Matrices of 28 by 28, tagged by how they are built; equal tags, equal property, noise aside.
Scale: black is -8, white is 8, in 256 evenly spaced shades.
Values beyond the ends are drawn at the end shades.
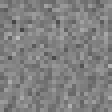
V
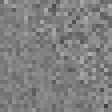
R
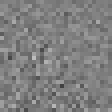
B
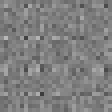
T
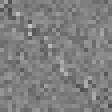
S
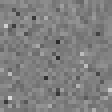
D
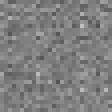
T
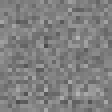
T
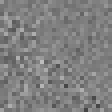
B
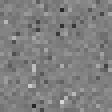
D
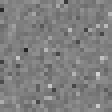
D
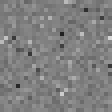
D
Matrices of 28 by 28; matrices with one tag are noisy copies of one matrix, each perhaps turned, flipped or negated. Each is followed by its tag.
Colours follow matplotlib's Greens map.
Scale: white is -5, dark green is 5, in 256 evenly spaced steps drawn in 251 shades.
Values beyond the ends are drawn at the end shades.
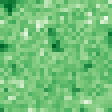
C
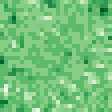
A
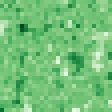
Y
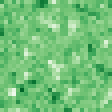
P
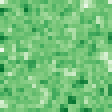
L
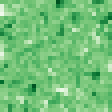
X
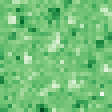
P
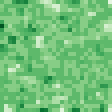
L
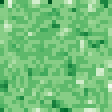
L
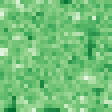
X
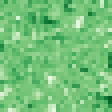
X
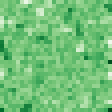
L
